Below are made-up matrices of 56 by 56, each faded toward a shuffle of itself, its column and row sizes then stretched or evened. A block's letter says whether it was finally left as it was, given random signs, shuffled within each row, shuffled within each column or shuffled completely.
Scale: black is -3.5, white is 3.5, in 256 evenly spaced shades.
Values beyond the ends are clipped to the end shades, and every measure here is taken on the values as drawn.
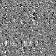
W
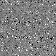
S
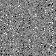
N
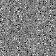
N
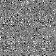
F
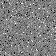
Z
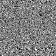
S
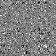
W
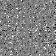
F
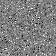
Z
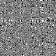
W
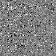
F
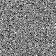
Z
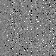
N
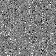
N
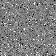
S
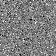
Z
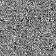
F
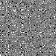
W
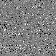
S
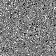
Z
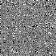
F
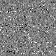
S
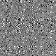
W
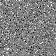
Z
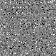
S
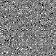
W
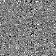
F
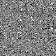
F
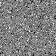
Z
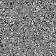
F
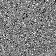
Z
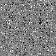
F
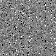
N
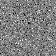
S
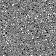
Z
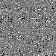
F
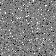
Z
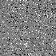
F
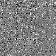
F
